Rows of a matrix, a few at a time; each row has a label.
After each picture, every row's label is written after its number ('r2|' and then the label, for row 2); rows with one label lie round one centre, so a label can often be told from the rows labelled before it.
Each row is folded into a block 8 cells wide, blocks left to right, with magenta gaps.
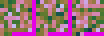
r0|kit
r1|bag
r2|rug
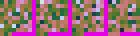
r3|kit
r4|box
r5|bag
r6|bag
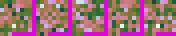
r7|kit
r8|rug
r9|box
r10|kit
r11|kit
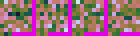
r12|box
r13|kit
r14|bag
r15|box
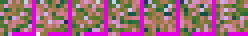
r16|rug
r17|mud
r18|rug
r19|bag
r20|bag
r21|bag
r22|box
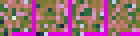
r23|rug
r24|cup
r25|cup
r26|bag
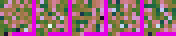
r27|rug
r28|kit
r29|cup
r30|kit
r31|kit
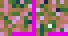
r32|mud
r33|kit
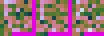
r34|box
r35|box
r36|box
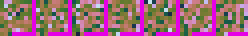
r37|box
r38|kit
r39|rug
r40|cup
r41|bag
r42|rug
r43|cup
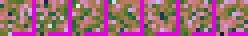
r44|cup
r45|kit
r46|rug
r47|bag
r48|box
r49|rug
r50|rug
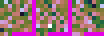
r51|bag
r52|kit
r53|mud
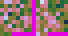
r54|box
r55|mud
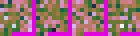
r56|kit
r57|rug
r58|mud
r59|kit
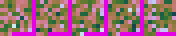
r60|kit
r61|bag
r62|cup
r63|cup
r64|box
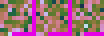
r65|cup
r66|mud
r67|kit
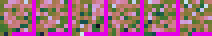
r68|rug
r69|rug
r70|cup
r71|rug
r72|box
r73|bag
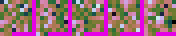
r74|bag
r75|mud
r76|bag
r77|kit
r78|mud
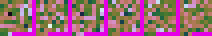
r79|cup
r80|kit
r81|cup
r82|bag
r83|box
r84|rug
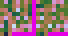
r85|kit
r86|kit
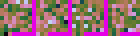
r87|rug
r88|mud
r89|kit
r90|rug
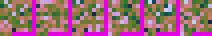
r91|bag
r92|box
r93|bag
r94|mud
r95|bag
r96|mud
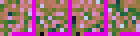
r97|cup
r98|rug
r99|rug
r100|kit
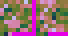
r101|rug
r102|box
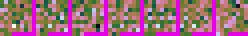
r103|kit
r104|kit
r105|cup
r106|kit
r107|kit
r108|kit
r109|mud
